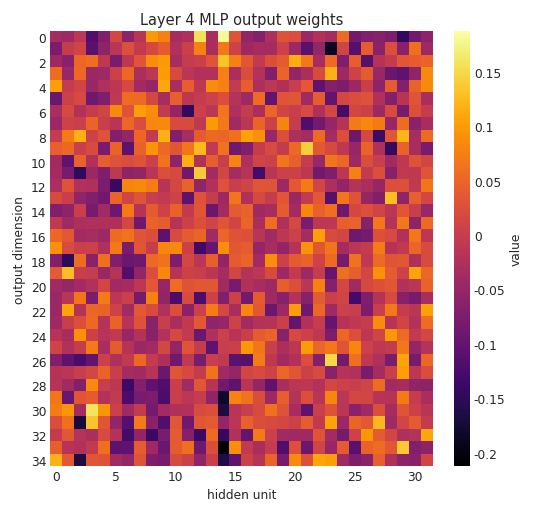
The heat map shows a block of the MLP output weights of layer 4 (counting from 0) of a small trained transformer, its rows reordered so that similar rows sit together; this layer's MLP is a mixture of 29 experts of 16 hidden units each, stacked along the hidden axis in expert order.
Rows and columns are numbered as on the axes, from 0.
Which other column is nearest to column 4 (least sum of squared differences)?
13
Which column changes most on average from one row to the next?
23
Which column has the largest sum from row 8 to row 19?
9
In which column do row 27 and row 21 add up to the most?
4
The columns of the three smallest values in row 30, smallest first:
14, 21, 8
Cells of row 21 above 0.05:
3
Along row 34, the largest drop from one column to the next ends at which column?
2
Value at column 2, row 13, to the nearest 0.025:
-0.05
